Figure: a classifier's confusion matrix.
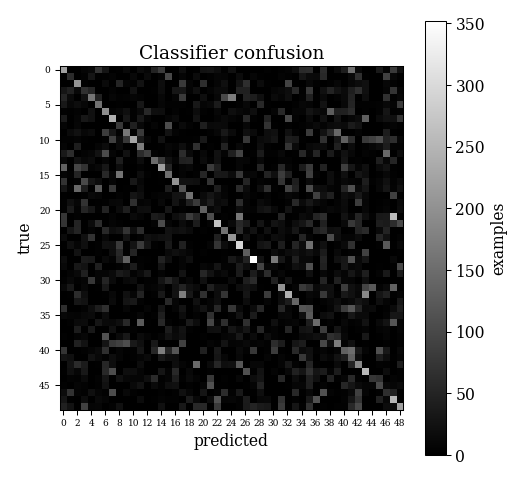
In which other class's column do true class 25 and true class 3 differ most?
46
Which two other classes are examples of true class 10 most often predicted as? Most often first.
40, 45
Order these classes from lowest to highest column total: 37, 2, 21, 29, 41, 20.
29, 20, 21, 2, 37, 41
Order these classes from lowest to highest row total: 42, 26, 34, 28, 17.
26, 28, 42, 34, 17
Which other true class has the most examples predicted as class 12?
6
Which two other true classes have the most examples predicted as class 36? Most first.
47, 18
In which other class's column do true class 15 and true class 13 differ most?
8
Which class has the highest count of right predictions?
27
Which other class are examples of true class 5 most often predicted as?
48
